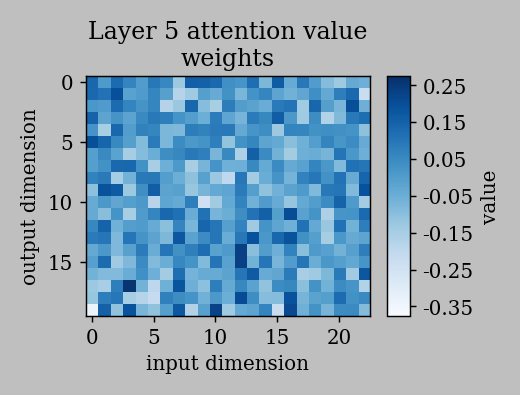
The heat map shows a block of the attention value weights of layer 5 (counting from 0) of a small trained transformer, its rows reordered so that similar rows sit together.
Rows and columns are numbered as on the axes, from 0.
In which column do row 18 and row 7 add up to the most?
2
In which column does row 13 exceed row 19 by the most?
0
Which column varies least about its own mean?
18
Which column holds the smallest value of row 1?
22
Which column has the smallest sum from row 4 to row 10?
16
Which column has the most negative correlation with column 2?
7
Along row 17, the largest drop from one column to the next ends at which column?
4
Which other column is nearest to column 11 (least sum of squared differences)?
8
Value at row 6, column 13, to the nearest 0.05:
0.15
